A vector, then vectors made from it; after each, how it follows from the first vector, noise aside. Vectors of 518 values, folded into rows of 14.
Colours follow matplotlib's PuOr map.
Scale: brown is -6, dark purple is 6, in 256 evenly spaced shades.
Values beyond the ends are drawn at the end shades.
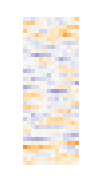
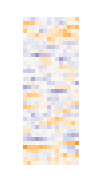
copied.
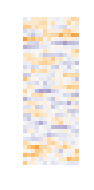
reversed.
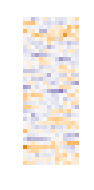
copied.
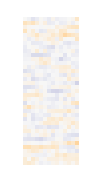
shrunk.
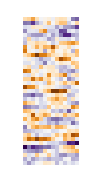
negated, scaled up.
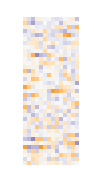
sign-scrambled.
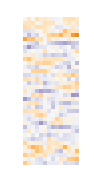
reversed.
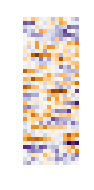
negated, scaled up.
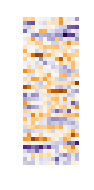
negated, scaled up.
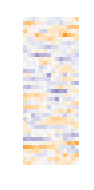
copied.
